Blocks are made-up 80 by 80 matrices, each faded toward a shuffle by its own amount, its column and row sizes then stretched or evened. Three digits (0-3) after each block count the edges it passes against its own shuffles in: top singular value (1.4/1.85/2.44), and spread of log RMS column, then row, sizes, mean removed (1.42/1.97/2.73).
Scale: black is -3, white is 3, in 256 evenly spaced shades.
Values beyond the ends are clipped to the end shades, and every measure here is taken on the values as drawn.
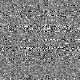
1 1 3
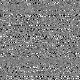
0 0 3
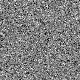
0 0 0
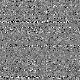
1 1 3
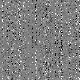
0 3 0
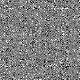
1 2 2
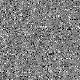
1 0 2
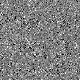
1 1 1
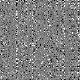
2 3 1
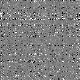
0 2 3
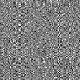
3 2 1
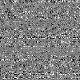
2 0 3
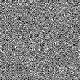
2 0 0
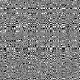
3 2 3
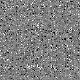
0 2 2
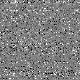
1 0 2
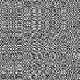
3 1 2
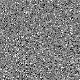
1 1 0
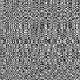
3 2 1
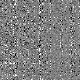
1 3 2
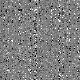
0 3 1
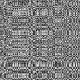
3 2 2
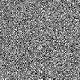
2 1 0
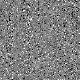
0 2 0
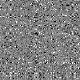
2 1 2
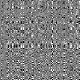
3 3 2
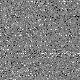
0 0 2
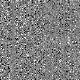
1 3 0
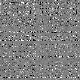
0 2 3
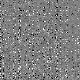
0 3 2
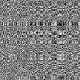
3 2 2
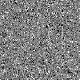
1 1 0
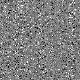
1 2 0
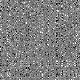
2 2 0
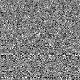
2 0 2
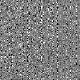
2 3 0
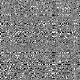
2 1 3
